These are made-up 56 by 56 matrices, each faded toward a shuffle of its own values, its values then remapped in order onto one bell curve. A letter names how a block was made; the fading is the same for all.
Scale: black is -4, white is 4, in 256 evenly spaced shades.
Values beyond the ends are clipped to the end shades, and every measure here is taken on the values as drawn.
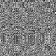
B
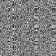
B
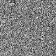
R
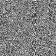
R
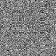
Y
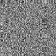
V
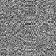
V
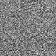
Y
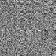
Y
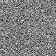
Y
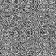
Y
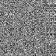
Y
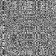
B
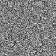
Y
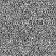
Y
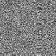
Y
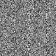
R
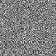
B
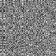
B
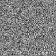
Y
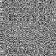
V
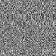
B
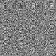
V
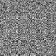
V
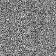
R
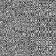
B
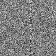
R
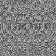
V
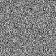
Y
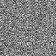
Y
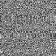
V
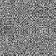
V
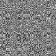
B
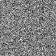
R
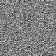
Y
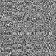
V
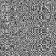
B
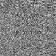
Y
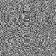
V
